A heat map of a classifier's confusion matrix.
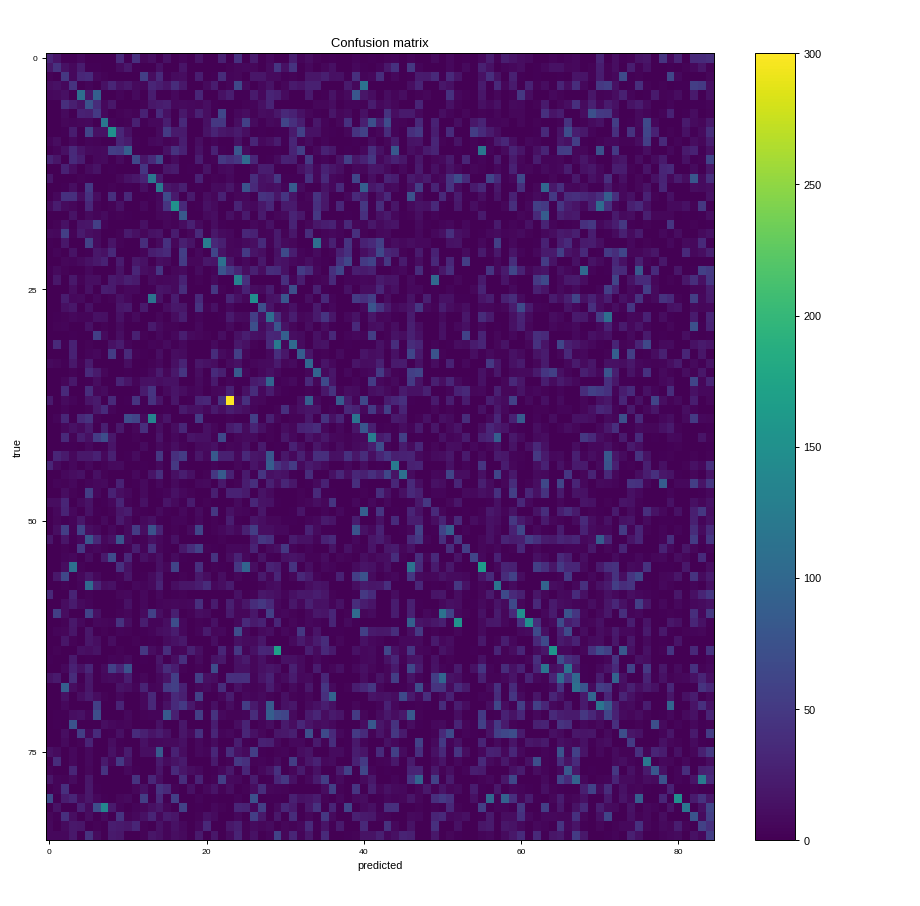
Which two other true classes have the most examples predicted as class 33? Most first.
37, 73
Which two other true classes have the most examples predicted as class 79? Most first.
70, 2
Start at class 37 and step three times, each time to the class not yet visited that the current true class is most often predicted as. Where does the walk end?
67
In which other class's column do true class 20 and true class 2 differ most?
34
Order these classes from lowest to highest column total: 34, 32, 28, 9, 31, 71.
32, 9, 34, 31, 28, 71
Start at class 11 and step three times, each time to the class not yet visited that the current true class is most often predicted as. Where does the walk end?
29
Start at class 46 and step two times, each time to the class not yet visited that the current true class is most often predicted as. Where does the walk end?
83
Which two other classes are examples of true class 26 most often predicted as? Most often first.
13, 30
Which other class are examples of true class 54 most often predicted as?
8
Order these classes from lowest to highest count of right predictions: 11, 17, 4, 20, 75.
75, 11, 17, 4, 20
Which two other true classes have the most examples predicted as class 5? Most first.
57, 52
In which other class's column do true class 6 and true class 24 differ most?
49
